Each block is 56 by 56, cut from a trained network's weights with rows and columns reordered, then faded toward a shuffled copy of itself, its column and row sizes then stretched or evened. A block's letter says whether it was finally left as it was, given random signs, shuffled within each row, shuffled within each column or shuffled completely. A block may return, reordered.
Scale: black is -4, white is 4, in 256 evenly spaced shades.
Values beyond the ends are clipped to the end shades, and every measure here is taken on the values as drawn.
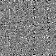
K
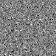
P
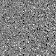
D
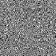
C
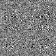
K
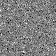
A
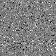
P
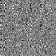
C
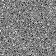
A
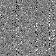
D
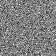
A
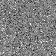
A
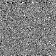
P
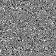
P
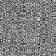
C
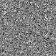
K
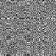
C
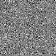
K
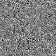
K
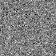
P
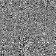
K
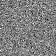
A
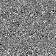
P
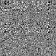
C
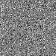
K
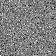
A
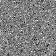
A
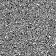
A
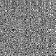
C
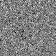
A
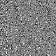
D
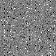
D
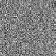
C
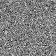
A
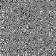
C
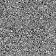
P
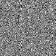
K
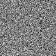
D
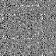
C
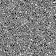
A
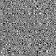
C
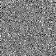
K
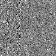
D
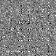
K
